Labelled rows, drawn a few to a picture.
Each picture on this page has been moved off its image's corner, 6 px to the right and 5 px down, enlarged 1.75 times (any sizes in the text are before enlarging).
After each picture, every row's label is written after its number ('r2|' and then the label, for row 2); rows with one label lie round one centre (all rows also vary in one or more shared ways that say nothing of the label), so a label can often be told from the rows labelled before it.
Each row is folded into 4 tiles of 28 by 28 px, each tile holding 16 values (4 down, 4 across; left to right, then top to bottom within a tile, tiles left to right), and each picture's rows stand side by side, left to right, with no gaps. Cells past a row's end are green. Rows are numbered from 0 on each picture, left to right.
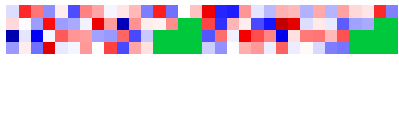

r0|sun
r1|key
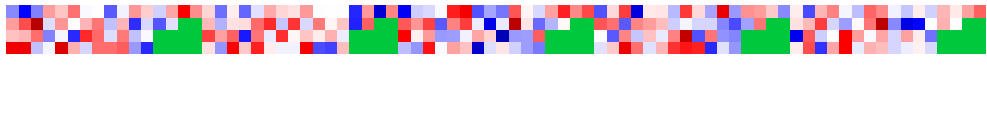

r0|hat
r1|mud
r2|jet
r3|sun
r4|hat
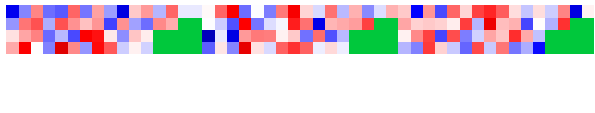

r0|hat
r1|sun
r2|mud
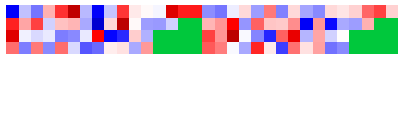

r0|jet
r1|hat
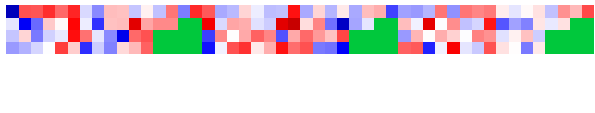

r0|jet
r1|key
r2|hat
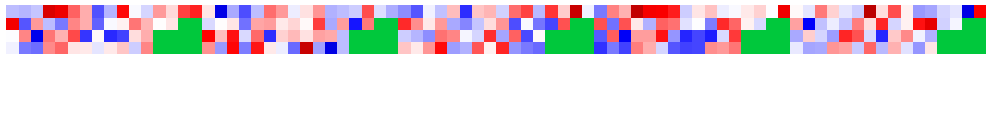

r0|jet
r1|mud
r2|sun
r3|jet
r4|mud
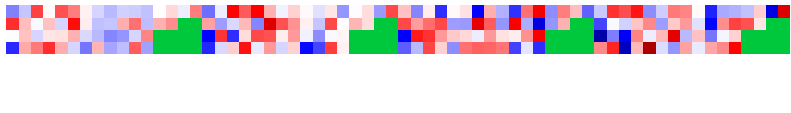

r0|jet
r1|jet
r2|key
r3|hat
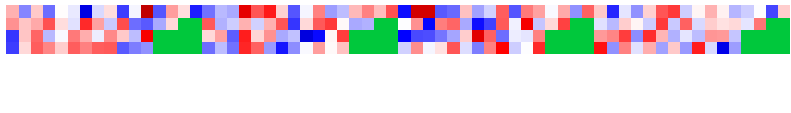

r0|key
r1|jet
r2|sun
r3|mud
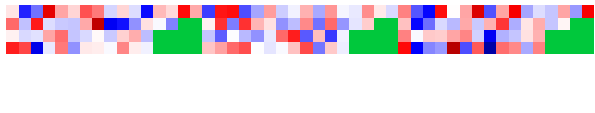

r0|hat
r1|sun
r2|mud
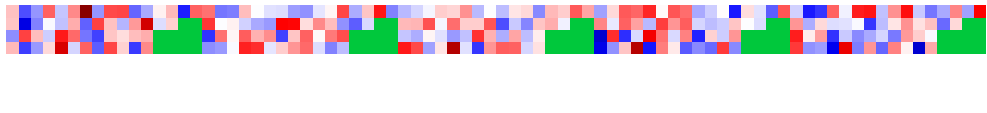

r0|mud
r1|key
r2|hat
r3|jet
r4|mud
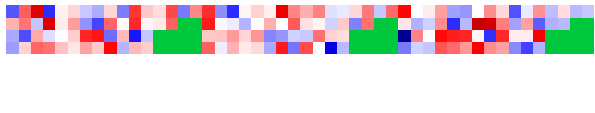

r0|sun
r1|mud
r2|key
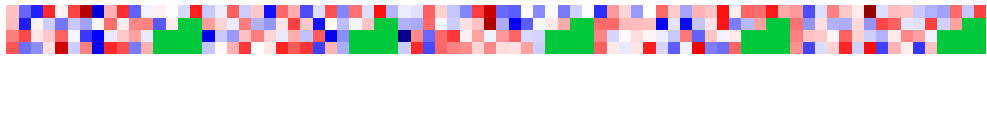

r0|mud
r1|sun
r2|hat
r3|sun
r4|mud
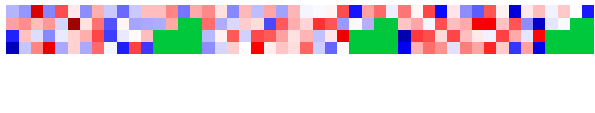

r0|jet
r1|key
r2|key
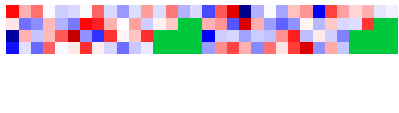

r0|key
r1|sun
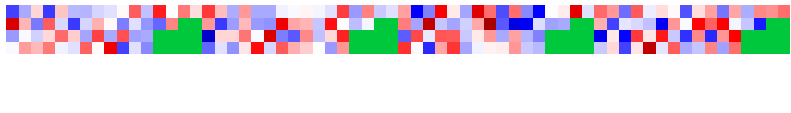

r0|sun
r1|key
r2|hat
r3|key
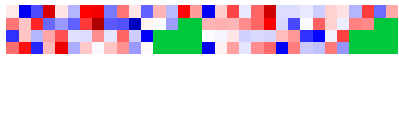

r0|hat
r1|jet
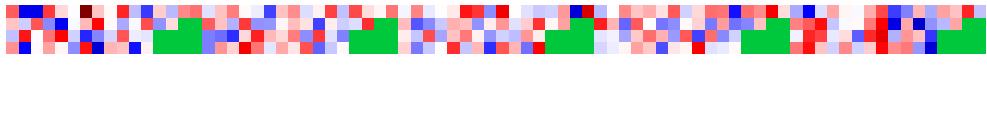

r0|mud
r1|sun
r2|mud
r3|sun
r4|hat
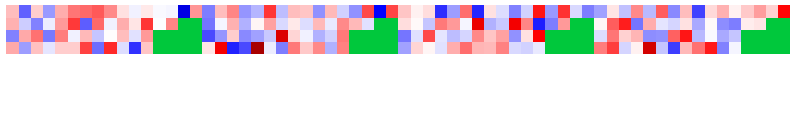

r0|mud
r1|hat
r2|key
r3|hat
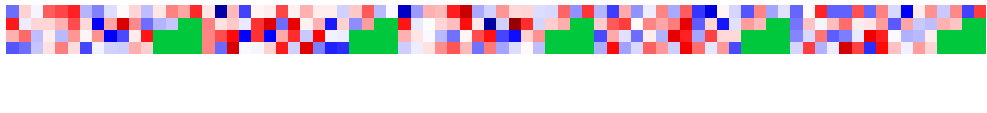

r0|jet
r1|mud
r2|jet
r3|hat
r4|hat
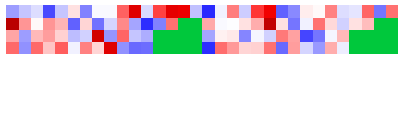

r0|sun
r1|jet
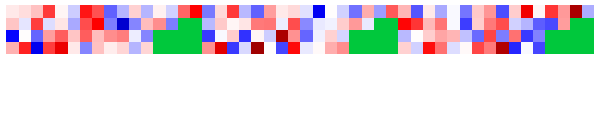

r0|hat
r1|hat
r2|sun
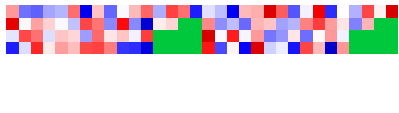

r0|key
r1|mud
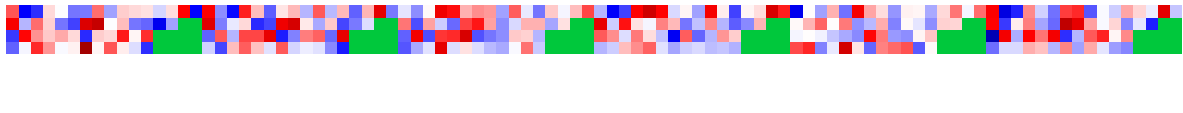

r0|key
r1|key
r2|jet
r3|jet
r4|hat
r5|key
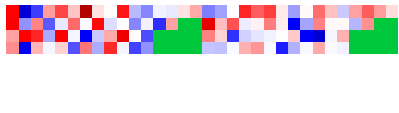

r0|mud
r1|jet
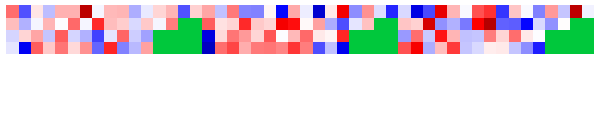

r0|mud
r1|key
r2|hat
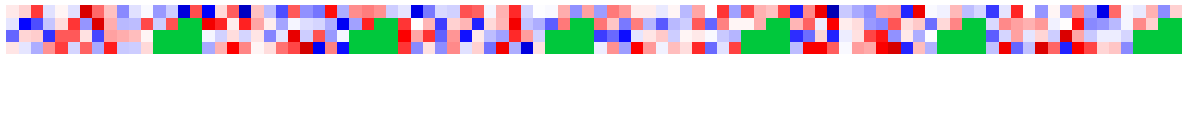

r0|mud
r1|sun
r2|mud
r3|sun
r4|sun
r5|hat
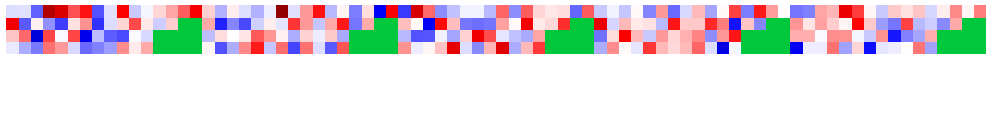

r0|jet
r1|mud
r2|sun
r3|key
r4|jet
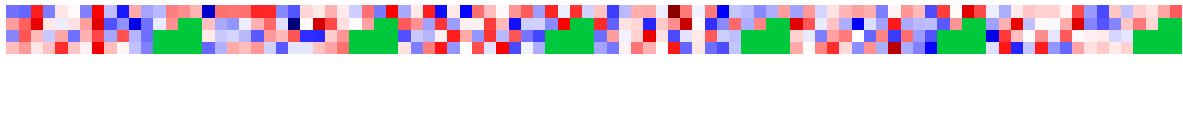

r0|hat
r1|jet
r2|sun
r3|mud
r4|sun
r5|hat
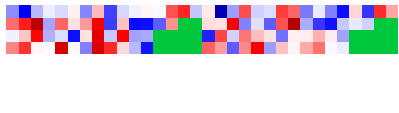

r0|hat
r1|hat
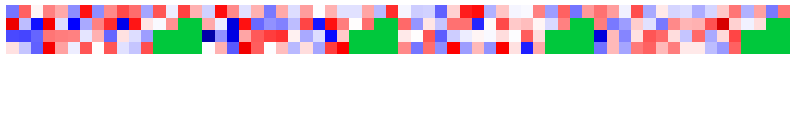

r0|sun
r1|sun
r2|mud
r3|key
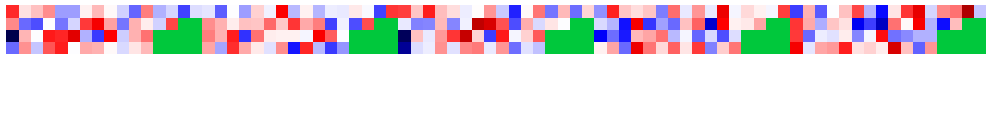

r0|key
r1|mud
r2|key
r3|sun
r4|sun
